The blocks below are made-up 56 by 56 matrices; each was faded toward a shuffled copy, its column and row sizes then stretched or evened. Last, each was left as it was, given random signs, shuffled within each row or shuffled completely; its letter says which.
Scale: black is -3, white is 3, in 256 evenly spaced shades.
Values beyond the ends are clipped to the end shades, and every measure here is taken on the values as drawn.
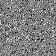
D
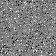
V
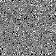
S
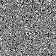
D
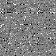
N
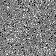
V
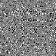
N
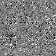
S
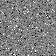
V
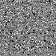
D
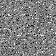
D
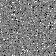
V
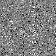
S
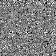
D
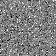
V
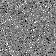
V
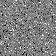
V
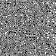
S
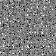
S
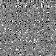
N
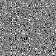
N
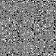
N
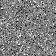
V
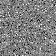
V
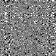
N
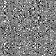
N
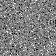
V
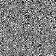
S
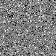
D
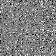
S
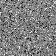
V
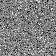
V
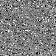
D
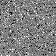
V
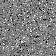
V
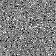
D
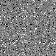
D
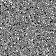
V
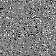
D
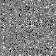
S
